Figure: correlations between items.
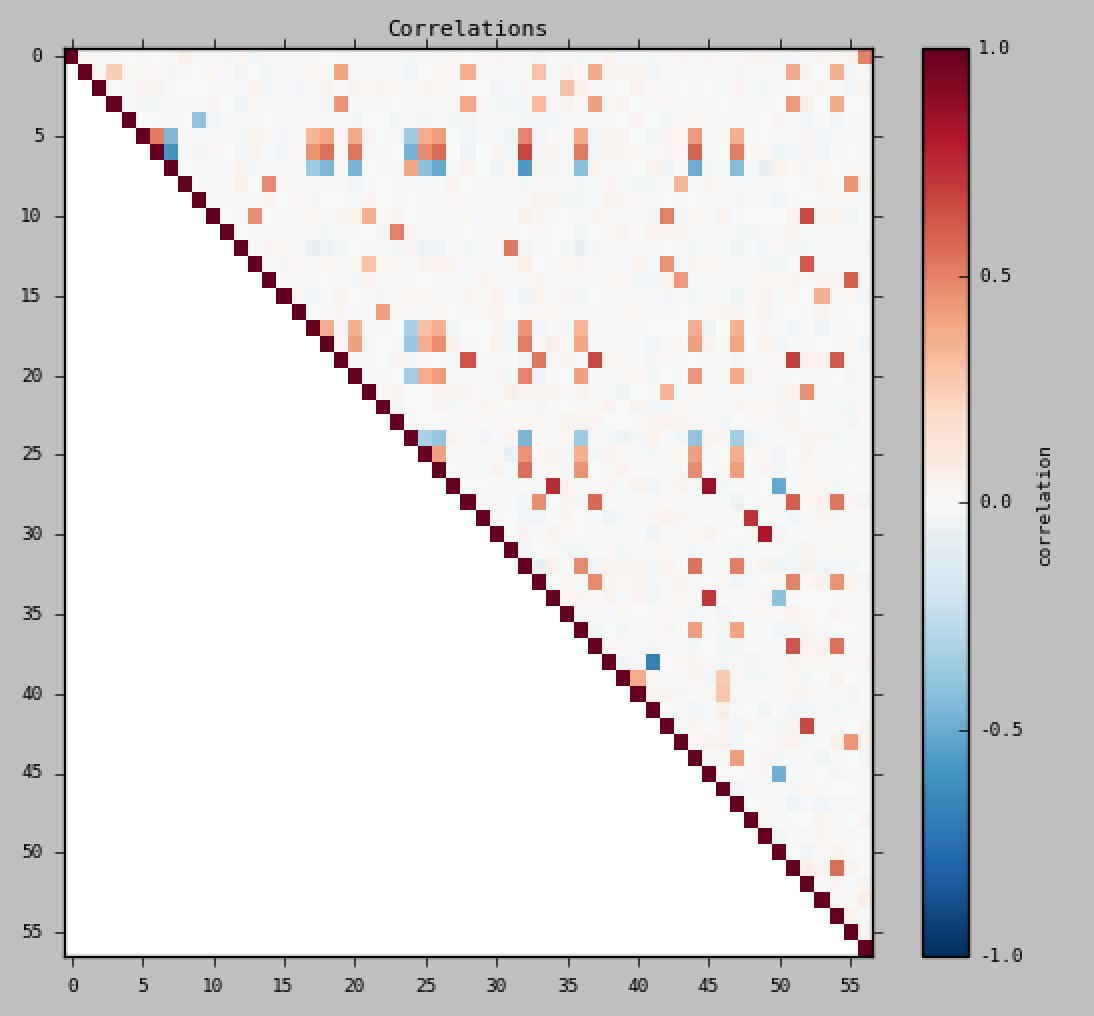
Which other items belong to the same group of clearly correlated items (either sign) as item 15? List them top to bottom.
53
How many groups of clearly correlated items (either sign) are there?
16
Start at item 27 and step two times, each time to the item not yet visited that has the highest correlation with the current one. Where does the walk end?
34
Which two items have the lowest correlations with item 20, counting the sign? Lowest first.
7, 24
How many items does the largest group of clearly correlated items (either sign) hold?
13
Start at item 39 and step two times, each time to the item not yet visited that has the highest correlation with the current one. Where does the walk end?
46
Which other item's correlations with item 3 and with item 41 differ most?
38
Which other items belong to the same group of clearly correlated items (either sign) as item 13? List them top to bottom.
10, 21, 42, 52
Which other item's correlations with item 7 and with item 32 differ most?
6
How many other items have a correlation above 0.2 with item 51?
7
